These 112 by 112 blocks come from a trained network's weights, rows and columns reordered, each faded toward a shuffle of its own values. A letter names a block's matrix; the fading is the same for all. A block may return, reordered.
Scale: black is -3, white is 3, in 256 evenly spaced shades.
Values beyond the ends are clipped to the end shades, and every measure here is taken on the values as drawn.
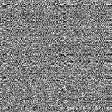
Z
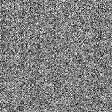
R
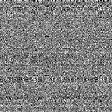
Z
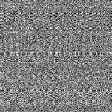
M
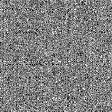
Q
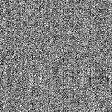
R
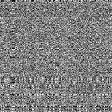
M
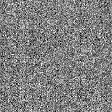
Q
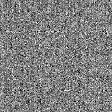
Q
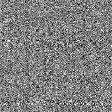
Q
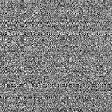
M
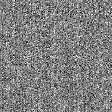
R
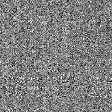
Q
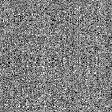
Q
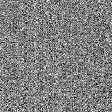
Q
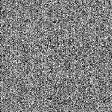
R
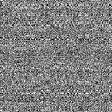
M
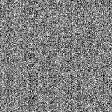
R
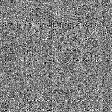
Q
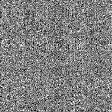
R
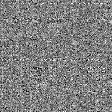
Q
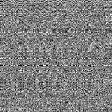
M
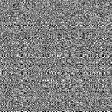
M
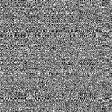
Z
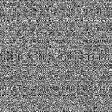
Z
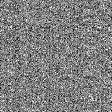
R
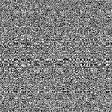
Z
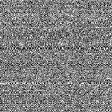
Z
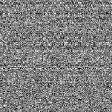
Z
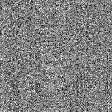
R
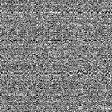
Z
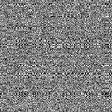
M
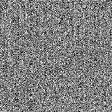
R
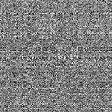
Z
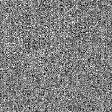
Q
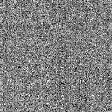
R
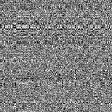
Z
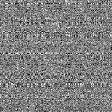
M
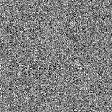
Q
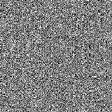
R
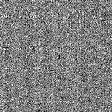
R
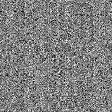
Q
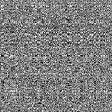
Z
